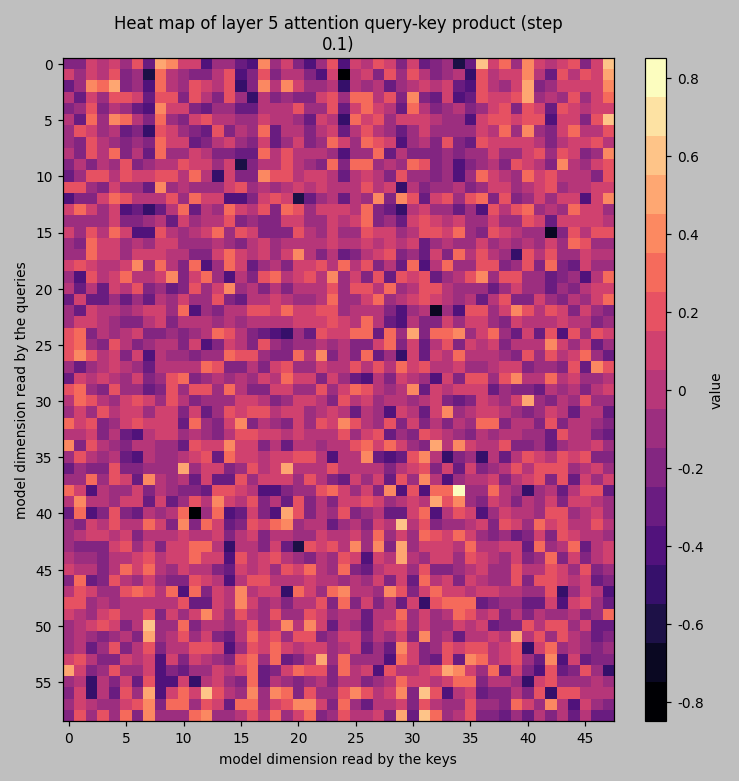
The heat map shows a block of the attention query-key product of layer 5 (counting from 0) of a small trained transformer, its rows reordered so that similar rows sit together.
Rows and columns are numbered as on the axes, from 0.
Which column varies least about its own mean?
3
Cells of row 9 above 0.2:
5
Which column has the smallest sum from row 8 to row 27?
7
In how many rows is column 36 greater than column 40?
27
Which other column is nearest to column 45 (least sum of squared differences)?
20
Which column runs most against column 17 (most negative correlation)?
34
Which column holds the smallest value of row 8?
24
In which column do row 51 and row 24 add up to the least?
19
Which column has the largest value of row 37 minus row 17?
31
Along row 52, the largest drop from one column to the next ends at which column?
40
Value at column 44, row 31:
-0.3
